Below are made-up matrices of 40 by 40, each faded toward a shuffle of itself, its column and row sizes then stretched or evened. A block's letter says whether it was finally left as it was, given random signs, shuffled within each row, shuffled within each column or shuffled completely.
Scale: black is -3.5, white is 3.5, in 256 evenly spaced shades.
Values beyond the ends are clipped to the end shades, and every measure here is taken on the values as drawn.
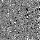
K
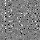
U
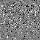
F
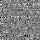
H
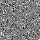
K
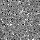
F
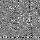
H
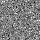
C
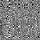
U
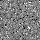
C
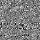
H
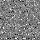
F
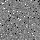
C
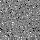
C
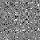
U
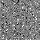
K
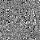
H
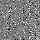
K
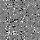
H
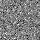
C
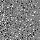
K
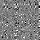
U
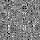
U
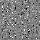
K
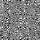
U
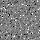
C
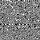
F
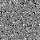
F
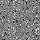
K
